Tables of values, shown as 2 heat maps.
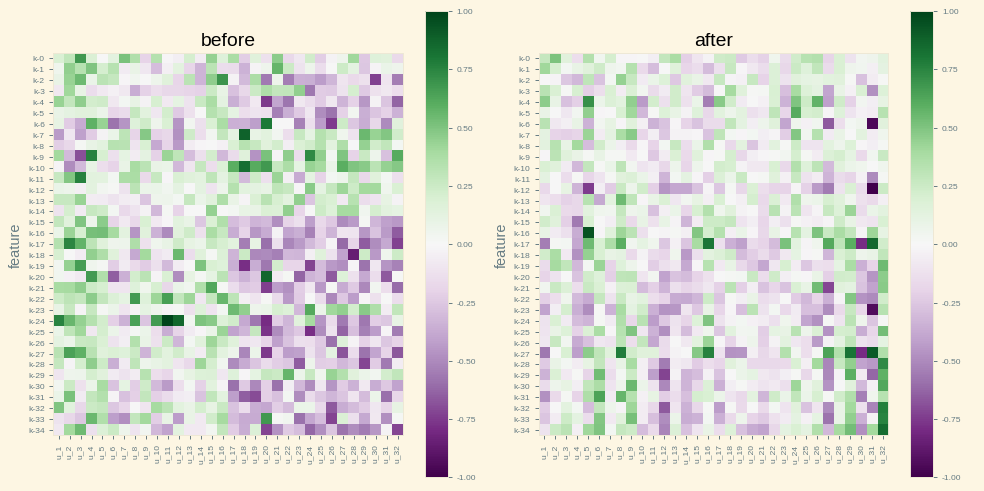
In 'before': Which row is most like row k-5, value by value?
k-26
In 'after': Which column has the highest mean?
u_32
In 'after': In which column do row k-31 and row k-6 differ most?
u_31
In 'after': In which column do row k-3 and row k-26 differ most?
u_16
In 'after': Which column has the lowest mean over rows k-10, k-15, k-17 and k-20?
u_4
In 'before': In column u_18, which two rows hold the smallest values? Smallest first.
k-19, k-31
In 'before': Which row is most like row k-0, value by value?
k-11
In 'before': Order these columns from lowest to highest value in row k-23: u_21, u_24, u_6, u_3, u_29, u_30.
u_3, u_6, u_21, u_30, u_29, u_24
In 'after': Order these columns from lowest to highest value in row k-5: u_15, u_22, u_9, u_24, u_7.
u_7, u_15, u_22, u_9, u_24
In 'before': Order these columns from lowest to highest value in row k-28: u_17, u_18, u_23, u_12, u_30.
u_23, u_17, u_18, u_30, u_12
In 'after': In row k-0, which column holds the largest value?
u_2
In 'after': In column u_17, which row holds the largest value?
k-4
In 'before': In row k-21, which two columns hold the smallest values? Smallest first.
u_20, u_32
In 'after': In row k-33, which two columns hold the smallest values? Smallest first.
u_27, u_12
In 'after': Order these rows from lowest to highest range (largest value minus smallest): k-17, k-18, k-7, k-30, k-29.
k-7, k-18, k-30, k-29, k-17
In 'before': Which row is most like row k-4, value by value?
k-21
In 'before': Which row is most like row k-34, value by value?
k-25
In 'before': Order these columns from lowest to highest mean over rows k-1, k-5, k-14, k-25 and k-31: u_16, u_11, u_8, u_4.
u_11, u_8, u_16, u_4
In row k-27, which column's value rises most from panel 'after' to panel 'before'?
u_1
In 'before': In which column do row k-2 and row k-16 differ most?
u_19
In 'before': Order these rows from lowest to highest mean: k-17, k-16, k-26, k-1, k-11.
k-16, k-17, k-26, k-1, k-11
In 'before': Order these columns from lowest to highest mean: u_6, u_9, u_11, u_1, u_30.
u_30, u_6, u_11, u_9, u_1
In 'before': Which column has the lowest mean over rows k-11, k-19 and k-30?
u_18
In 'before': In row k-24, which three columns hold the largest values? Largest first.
u_11, u_12, u_1
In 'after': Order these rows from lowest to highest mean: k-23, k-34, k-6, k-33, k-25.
k-23, k-6, k-33, k-25, k-34
